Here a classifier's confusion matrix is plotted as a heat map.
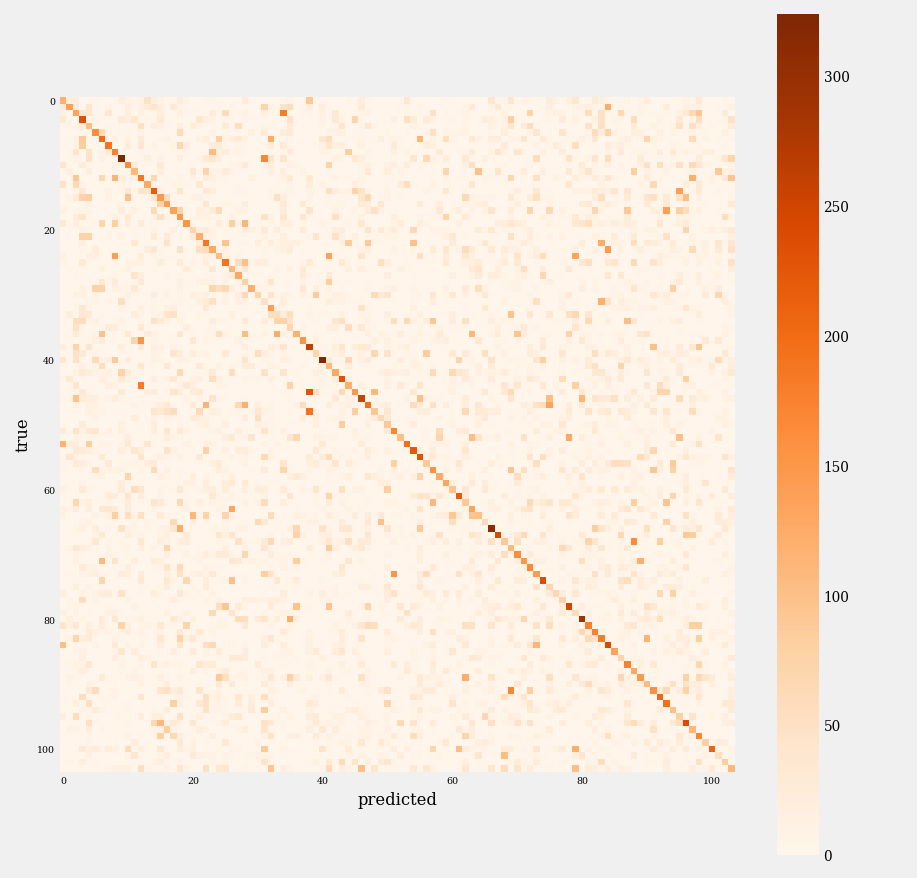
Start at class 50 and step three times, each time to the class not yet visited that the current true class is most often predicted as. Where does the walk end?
15
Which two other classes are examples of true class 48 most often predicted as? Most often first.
38, 45
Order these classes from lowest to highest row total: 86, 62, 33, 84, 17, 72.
86, 72, 33, 84, 62, 17
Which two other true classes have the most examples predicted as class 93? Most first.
17, 62
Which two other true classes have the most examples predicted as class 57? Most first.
62, 34
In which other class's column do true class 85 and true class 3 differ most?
69
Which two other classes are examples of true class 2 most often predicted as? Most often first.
34, 98
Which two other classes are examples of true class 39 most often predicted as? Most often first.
56, 48
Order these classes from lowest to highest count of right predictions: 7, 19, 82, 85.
85, 19, 82, 7
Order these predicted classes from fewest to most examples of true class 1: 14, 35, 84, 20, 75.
20, 75, 14, 35, 84
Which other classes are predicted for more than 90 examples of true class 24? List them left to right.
8, 41, 79
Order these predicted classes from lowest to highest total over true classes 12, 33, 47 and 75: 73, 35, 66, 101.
101, 66, 35, 73
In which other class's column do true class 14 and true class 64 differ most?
95
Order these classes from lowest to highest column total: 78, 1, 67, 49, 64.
1, 49, 67, 64, 78
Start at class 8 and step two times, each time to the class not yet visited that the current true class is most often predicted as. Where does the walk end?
84
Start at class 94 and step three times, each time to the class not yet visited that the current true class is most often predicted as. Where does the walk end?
90
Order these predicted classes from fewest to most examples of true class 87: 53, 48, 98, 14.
48, 53, 14, 98
